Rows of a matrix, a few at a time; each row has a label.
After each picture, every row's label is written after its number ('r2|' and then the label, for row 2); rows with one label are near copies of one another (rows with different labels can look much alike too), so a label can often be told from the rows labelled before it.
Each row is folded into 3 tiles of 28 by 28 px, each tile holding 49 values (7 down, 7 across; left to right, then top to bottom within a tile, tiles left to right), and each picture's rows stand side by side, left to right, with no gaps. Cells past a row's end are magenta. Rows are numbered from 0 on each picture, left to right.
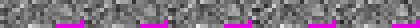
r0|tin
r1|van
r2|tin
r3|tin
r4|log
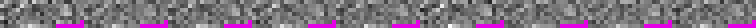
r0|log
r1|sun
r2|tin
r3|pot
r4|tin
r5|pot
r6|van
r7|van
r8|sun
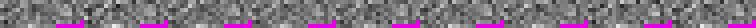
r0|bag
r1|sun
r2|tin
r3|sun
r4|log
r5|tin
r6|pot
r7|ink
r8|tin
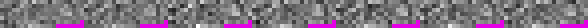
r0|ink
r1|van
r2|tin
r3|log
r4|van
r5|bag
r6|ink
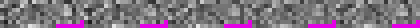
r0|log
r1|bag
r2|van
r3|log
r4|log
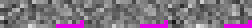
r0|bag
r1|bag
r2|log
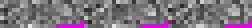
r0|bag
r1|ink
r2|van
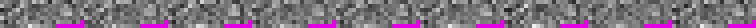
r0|ink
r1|van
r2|log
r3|ink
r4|log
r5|ink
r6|pot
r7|sun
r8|ink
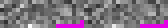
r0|pot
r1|sun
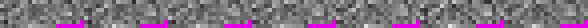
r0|ink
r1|ink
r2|bag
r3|van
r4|tin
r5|sun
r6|sun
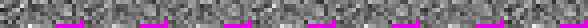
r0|pot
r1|pot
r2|van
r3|pot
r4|van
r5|tin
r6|sun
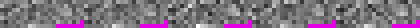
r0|bag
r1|sun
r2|tin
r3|ink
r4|sun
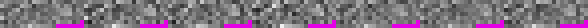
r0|bag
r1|bag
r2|log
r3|tin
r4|sun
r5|bag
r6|van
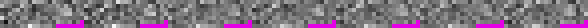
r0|bag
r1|van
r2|ink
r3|pot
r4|tin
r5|tin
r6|log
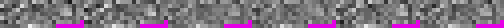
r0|pot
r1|pot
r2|ink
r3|tin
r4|log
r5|van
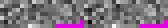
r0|bag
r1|bag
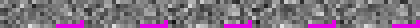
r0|tin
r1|van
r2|log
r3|ink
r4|log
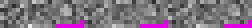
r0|van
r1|ink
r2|ink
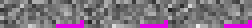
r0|sun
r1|ink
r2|pot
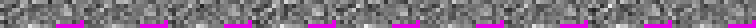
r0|ink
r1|van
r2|sun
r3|van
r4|pot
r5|van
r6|tin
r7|tin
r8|bag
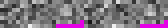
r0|van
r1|log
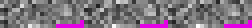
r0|tin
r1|van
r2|sun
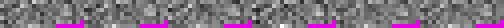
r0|log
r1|van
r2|pot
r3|sun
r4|ink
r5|pot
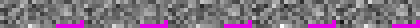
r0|sun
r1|sun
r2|van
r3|sun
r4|log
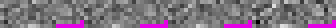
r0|bag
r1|sun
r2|pot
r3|log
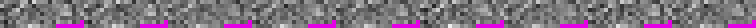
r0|log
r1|log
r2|pot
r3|sun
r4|log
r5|tin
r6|sun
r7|van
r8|tin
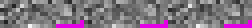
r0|pot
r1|bag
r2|pot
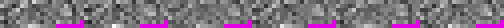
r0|log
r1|sun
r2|ink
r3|tin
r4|log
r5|tin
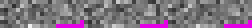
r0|tin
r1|log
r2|tin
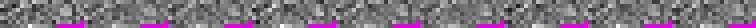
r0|van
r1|bag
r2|sun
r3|pot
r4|pot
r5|log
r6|tin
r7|pot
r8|tin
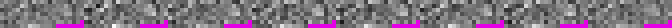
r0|pot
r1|tin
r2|ink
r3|van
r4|bag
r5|pot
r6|log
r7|tin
